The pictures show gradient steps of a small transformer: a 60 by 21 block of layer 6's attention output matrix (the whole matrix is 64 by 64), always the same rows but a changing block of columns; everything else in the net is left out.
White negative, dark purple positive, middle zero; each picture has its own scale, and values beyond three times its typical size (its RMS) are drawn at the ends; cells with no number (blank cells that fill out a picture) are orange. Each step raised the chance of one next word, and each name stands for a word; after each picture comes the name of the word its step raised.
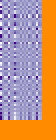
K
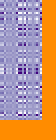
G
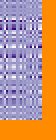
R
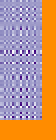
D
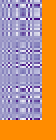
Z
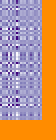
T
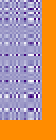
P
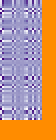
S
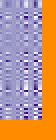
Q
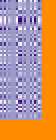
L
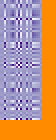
Z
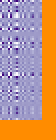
K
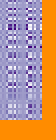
R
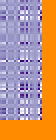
Q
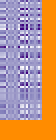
R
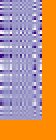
R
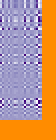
L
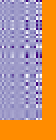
R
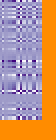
Q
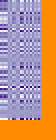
S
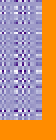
P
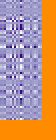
R
